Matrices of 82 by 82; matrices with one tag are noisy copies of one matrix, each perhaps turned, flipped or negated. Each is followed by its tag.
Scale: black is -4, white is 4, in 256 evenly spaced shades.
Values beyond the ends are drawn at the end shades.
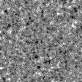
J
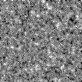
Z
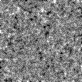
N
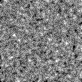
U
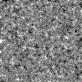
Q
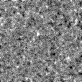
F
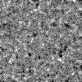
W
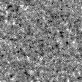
J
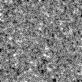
N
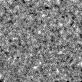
U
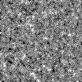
Z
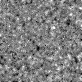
F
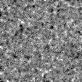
W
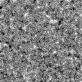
W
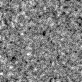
F
